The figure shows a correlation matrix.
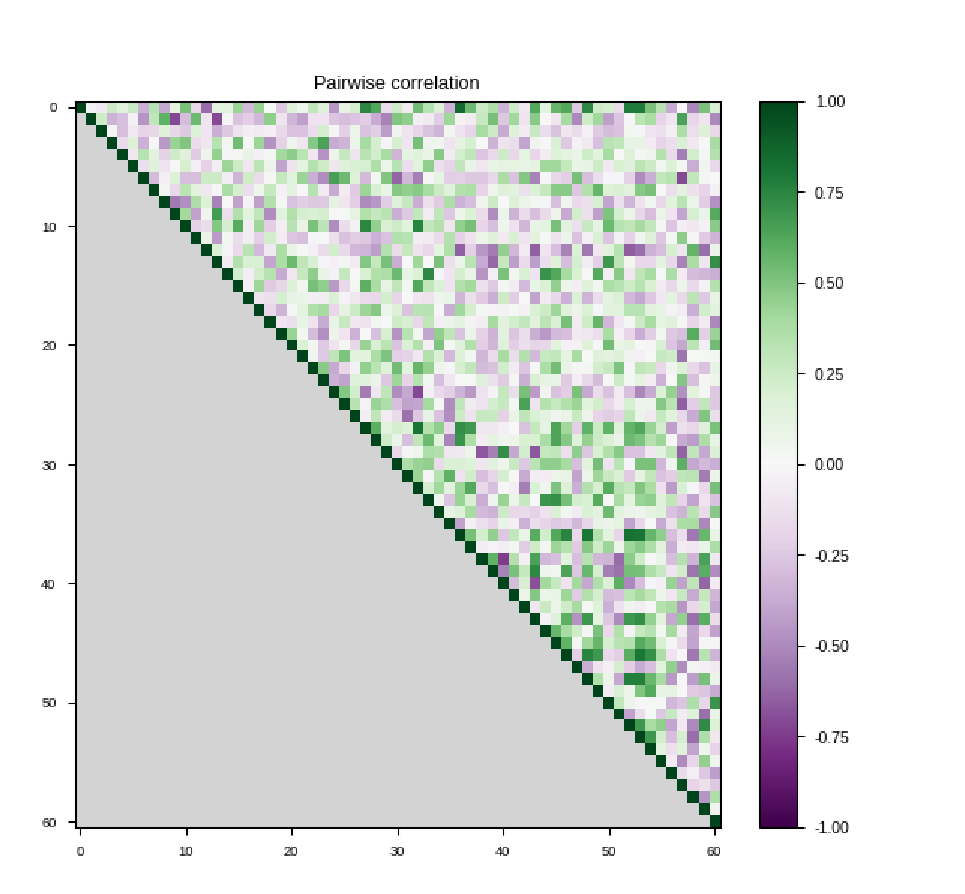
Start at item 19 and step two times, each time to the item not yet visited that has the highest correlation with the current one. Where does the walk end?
12
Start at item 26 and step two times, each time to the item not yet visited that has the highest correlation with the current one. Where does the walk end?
52
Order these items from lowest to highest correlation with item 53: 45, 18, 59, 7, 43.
18, 59, 7, 45, 43
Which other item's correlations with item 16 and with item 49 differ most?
46
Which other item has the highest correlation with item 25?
42
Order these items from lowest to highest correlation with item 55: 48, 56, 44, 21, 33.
56, 44, 33, 21, 48
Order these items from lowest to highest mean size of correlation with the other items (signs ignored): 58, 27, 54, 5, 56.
5, 56, 54, 58, 27
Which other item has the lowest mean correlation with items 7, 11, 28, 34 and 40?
38
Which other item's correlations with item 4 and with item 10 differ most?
23
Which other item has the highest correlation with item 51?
40
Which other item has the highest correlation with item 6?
24
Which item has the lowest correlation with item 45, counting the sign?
58
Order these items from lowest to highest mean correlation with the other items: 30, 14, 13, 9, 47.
47, 9, 13, 30, 14
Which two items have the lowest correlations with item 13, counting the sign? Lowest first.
1, 39
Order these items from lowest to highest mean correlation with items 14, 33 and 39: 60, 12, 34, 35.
60, 12, 35, 34
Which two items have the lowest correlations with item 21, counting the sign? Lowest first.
57, 1
